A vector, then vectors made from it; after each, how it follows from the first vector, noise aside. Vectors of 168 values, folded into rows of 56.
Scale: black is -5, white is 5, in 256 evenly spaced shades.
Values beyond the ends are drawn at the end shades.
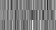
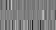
negated, partly zeroed.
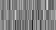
sign-scrambled.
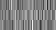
sign-scrambled.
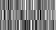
wrapped around, scaled up.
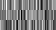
wrapped around, scaled up.
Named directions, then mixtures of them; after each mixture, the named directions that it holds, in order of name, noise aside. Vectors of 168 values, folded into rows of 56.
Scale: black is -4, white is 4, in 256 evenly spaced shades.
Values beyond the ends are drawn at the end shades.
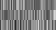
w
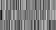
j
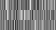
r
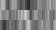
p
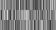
j, p, r.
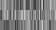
j, p, r.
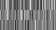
r.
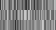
p, r, w.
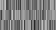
j, p.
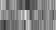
p.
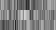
p, r.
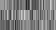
j, p, r.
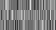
j, r.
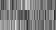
p, r, w.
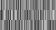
j.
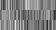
p, w.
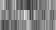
p.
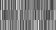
j, w.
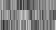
p, w.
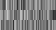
j, r, w.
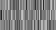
j, r.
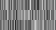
r, w.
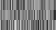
w.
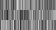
p, r, w.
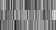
j, p, w.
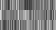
j, p, w.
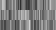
j, p.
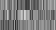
p, r.
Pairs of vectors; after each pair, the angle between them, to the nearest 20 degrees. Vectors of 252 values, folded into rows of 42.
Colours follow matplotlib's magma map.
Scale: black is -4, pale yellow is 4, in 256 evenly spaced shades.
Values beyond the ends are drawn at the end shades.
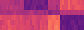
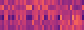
120 degrees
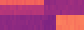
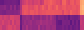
120 degrees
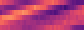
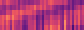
40 degrees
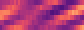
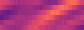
140 degrees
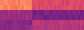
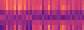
40 degrees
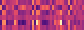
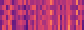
100 degrees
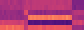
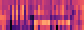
120 degrees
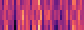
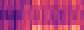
60 degrees
